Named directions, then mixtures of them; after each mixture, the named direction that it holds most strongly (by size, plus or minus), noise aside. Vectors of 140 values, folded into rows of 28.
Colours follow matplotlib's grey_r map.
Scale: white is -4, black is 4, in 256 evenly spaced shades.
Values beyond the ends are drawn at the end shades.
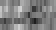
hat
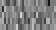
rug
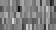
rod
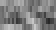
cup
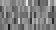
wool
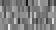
wool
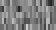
rod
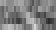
cup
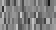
rug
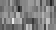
rod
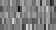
rod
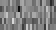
rod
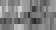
hat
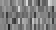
wool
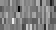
rod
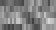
cup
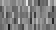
wool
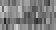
hat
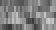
cup
